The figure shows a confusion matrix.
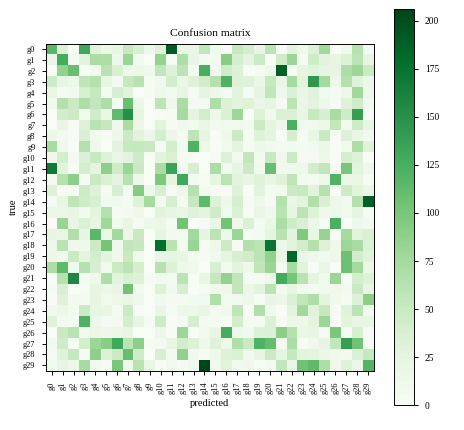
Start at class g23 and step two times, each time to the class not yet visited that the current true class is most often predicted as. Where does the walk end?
g14
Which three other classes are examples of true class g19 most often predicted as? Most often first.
g22, g27, g20
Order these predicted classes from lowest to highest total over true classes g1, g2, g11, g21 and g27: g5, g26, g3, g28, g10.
g3, g26, g10, g28, g5
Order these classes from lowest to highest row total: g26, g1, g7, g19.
g7, g26, g19, g1
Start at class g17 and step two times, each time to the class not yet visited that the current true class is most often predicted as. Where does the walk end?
g28
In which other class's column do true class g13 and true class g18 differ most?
g20
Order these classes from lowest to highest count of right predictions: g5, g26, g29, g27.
g5, g26, g29, g27
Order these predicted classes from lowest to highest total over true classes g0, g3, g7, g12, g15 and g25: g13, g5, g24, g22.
g13, g5, g24, g22
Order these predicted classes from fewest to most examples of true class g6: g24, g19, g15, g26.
g15, g19, g24, g26
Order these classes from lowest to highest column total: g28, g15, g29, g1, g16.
g15, g29, g16, g1, g28
